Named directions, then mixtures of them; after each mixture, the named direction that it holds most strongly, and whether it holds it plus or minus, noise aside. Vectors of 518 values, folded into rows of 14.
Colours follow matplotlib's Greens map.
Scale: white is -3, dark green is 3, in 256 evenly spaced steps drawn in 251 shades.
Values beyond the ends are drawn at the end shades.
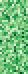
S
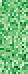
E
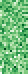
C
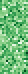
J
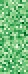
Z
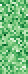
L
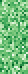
E, minus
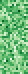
S, minus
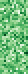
S, plus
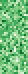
S, minus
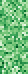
E, minus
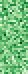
J, minus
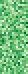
Z, plus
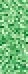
L, minus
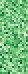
Z, minus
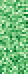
C, minus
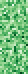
S, plus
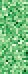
J, plus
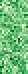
C, minus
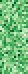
C, minus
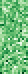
J, plus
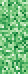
E, minus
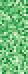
S, minus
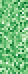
E, plus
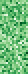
J, plus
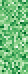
E, plus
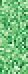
E, minus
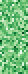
S, plus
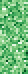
J, plus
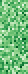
E, minus
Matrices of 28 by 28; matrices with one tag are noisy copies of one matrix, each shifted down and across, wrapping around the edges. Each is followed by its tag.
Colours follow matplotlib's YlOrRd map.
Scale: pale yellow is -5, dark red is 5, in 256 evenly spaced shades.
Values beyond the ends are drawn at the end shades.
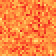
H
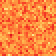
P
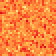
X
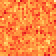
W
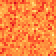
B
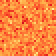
X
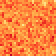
H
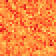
X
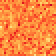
B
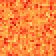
W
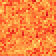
W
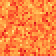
W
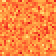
P
